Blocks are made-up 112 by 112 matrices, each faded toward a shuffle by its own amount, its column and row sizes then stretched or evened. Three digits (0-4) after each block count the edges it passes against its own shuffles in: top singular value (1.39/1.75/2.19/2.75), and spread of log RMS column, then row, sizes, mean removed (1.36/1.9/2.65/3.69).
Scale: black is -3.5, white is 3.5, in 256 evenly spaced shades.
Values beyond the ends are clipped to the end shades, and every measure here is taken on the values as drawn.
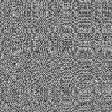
4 0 1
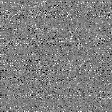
2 1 3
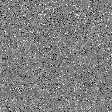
0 0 2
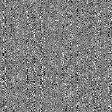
1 4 1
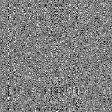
3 3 0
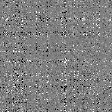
0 3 3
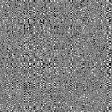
4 3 2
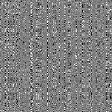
4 4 0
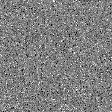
0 1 0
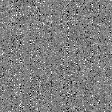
0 3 0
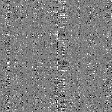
3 3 2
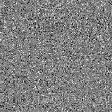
2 1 1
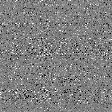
1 1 3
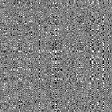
4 3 2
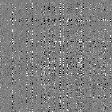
3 4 3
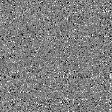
2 2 2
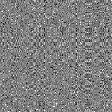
4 2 0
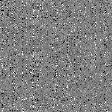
1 3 1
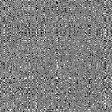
4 3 2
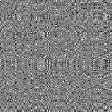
4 2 2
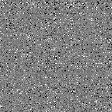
0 2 3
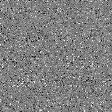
0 0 2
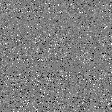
0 1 2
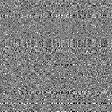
4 0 3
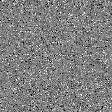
1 0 1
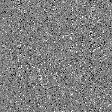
1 2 0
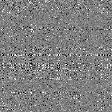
3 2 3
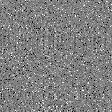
2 0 0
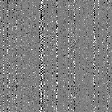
4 4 1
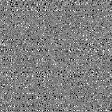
3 2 3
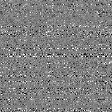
3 2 4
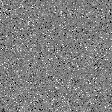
1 0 1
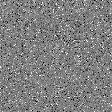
2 0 0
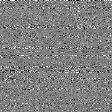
1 1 4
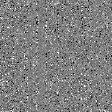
0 3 1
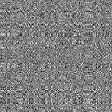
4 1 3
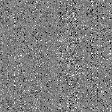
1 3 1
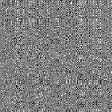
4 3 1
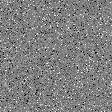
0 0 0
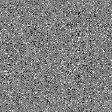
0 2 2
